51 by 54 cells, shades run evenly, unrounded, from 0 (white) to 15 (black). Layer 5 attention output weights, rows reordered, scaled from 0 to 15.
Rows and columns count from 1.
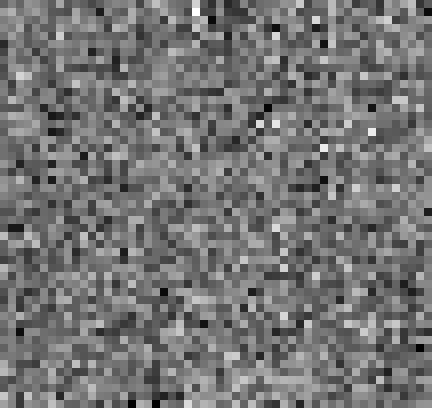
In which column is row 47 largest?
49
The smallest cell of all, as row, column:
2, 25
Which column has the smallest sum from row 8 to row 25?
20
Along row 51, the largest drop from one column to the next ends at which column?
18
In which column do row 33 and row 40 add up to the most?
22
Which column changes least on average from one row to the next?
6
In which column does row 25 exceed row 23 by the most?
33
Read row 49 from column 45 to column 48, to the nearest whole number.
5 5 6 10
